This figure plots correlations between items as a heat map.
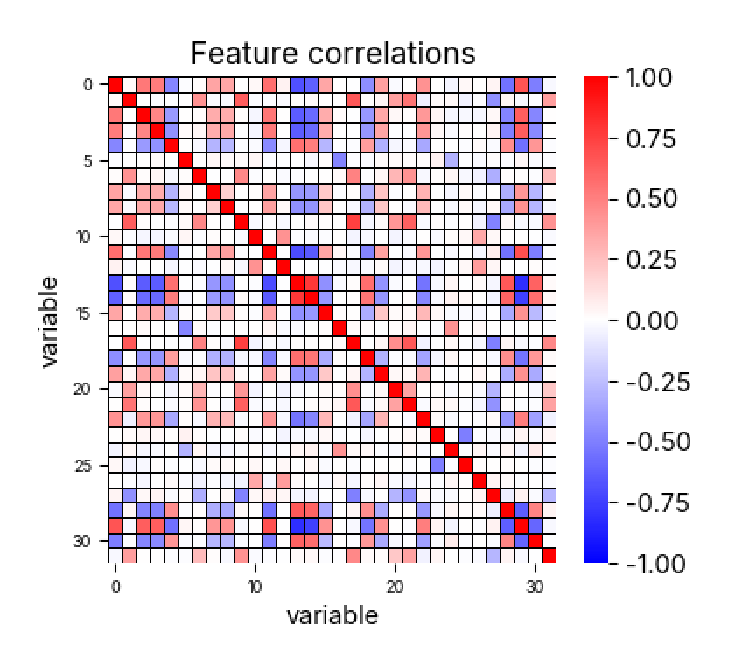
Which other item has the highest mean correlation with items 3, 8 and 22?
29
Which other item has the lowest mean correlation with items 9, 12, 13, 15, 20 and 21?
27
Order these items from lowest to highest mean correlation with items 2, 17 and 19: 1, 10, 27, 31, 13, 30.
13, 30, 27, 10, 31, 1
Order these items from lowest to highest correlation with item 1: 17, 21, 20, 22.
22, 20, 21, 17
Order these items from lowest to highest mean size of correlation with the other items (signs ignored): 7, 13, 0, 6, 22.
6, 7, 22, 0, 13
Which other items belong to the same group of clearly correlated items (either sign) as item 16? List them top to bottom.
5, 24
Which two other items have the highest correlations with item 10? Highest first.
12, 26
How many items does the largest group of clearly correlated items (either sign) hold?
16
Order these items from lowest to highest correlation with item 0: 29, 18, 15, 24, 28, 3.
28, 18, 24, 15, 3, 29
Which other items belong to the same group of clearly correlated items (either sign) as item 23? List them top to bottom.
25
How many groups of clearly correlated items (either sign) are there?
5
